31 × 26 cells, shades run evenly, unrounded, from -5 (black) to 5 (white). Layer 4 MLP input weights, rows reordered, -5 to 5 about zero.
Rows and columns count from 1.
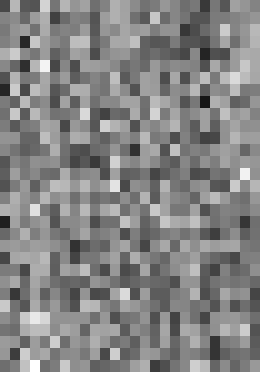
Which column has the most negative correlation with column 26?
19
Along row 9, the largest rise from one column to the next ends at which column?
22
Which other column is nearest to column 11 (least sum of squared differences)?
17
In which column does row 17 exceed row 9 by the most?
21
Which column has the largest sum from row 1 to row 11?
5
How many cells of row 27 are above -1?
22
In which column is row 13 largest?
18
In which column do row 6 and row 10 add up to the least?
3
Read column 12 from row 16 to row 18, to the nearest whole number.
4 -1 2
